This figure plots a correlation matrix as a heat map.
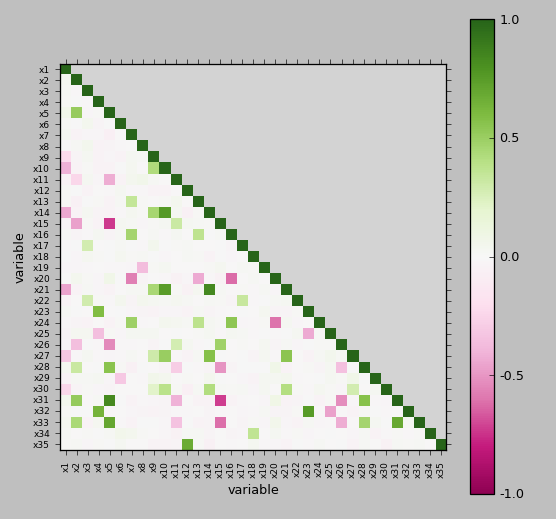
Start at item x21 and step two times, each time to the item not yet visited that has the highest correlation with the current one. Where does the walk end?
x10
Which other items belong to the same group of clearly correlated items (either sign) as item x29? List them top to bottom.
x6
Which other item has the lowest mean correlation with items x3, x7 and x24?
x20
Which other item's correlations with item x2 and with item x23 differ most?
x32
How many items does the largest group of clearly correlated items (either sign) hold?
8
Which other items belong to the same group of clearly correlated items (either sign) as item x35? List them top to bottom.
x12
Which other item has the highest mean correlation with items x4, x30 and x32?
x23
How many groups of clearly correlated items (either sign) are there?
9
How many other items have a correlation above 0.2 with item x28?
4
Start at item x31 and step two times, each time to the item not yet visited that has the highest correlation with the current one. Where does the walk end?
x33
